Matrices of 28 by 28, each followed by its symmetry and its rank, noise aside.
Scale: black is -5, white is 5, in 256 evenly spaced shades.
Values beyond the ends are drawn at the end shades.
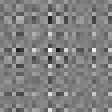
symmetric, rank one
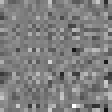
no symmetry, rank three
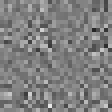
no symmetry, rank three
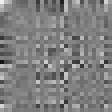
symmetric, rank two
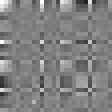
symmetric, rank one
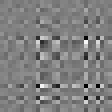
symmetric, rank one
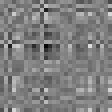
symmetric, rank two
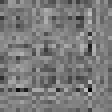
no symmetry, rank three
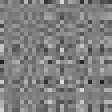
antisymmetric, rank two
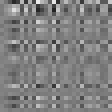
no symmetry, rank one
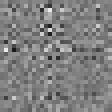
no symmetry, rank three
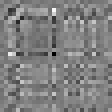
symmetric, rank two
